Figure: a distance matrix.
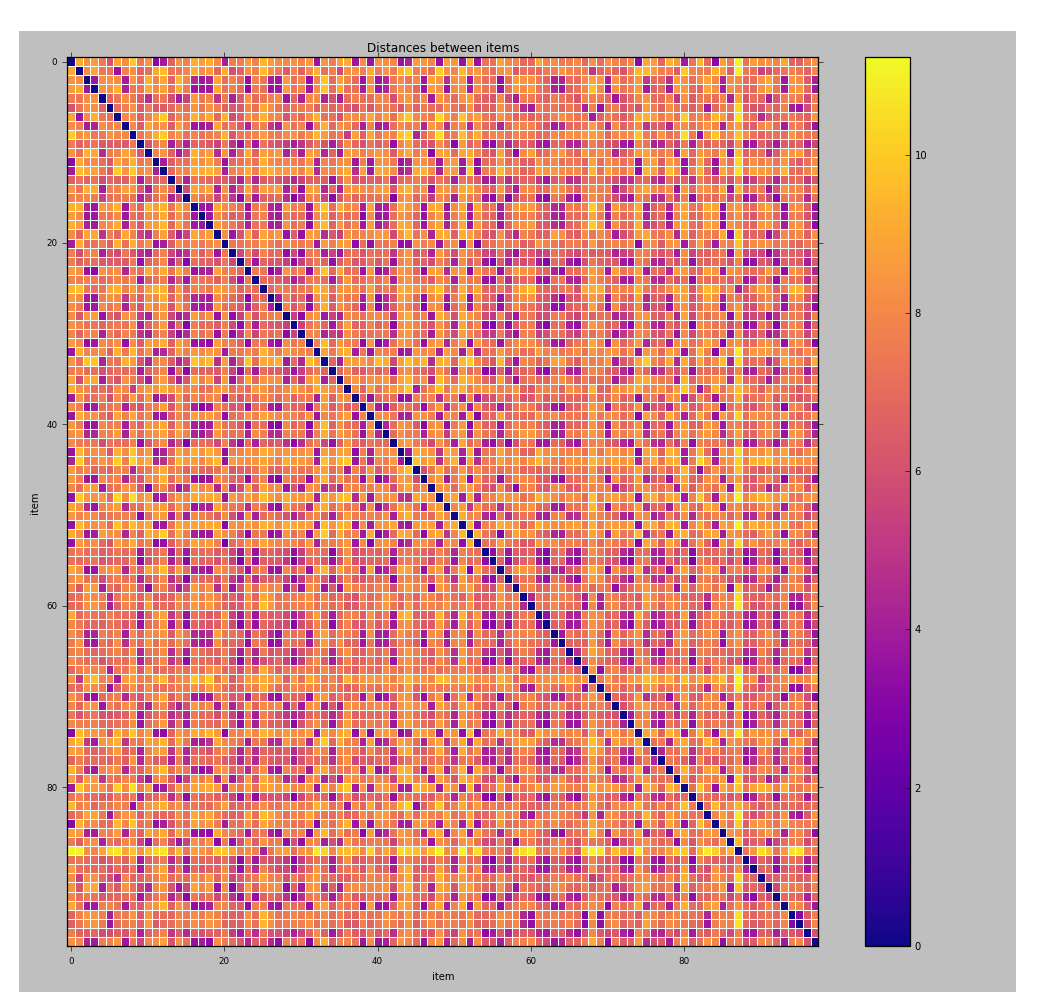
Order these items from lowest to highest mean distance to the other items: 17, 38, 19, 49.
38, 17, 49, 19
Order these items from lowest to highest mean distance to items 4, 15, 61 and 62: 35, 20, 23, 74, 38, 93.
35, 38, 93, 23, 20, 74
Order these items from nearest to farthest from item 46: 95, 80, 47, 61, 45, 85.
85, 45, 61, 95, 47, 80
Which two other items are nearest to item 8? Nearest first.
82, 45
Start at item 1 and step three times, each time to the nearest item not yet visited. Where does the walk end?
90
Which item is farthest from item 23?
33
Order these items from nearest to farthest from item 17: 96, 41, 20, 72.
41, 96, 72, 20
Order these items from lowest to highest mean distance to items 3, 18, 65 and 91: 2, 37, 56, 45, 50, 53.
56, 2, 50, 45, 37, 53
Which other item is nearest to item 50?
9
